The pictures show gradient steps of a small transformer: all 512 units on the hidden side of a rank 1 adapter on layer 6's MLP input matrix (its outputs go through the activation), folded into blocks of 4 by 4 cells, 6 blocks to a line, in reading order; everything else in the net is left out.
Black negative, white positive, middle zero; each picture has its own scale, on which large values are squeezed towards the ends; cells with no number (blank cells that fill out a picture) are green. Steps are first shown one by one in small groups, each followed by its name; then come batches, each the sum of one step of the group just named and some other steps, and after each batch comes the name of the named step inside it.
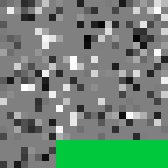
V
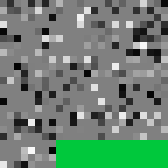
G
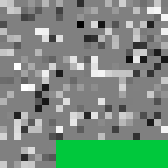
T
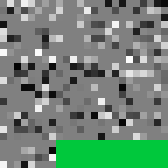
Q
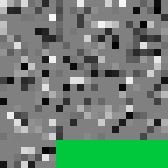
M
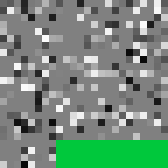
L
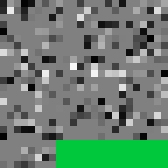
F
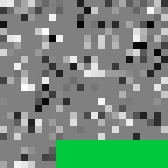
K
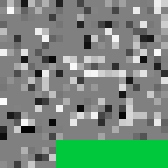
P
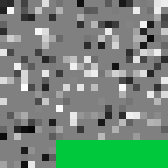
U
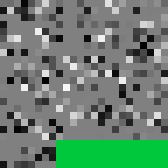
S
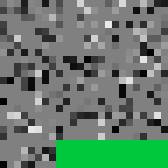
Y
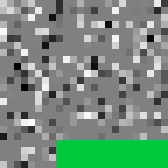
P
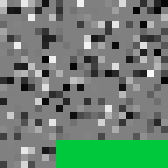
M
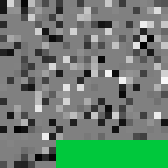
S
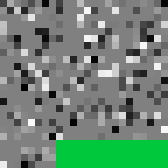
G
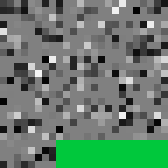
S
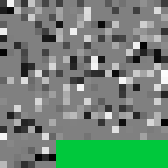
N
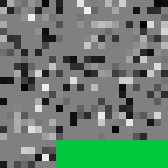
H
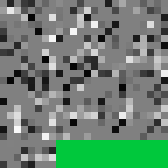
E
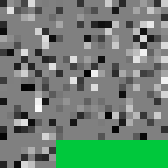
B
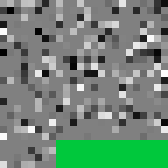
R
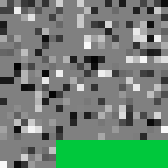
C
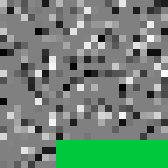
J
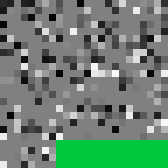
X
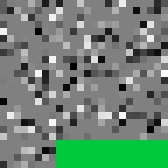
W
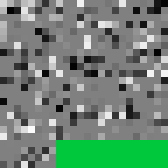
R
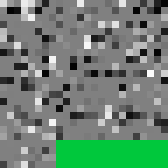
R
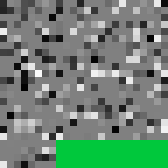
X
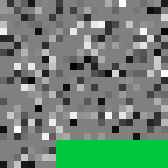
E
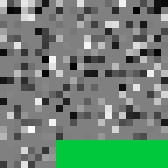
R
